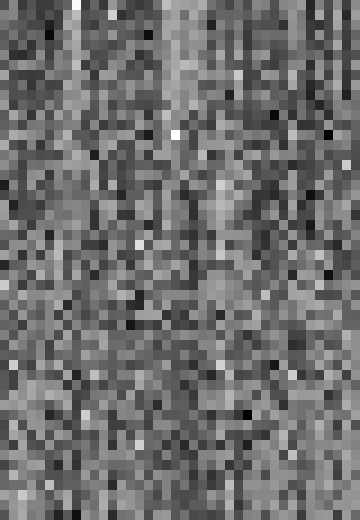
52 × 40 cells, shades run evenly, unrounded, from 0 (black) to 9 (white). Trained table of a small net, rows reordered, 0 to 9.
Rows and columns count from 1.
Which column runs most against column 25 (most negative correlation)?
29
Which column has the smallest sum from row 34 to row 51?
9
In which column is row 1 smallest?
35
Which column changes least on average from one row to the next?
20
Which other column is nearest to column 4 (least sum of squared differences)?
11
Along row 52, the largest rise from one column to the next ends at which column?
10
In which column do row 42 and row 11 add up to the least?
28
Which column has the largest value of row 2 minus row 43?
13
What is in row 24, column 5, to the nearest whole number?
5
